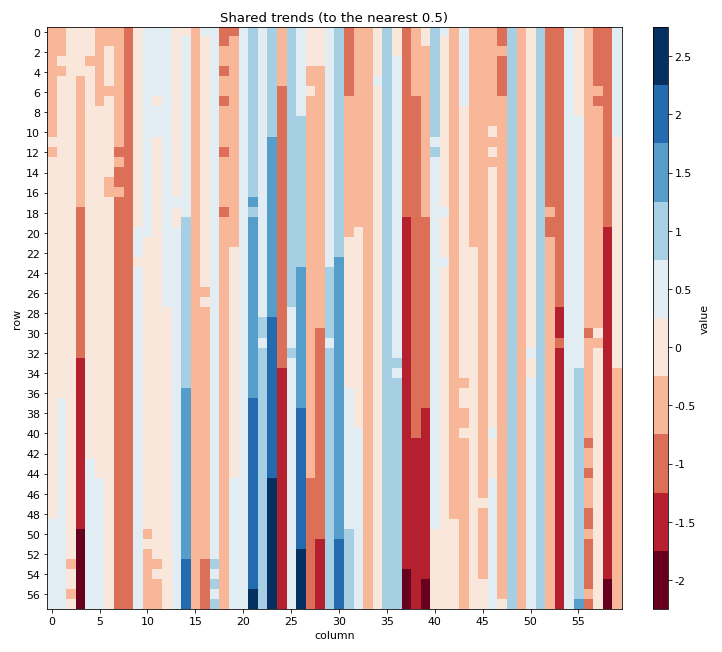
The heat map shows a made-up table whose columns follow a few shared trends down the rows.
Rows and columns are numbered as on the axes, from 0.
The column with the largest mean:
23
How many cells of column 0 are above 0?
9
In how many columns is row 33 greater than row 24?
4
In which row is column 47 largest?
57
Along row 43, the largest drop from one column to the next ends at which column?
24
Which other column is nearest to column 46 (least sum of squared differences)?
5
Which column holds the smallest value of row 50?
3
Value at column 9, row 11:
0
